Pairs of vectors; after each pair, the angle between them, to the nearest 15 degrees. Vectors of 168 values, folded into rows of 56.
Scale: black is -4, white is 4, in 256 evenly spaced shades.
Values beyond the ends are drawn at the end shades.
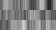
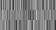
105 degrees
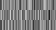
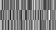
165 degrees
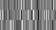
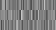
120 degrees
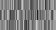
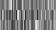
45 degrees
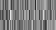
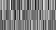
75 degrees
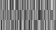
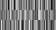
165 degrees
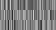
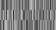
120 degrees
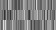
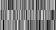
105 degrees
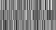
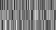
135 degrees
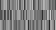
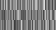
60 degrees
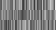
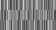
105 degrees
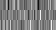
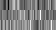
30 degrees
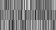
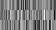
120 degrees
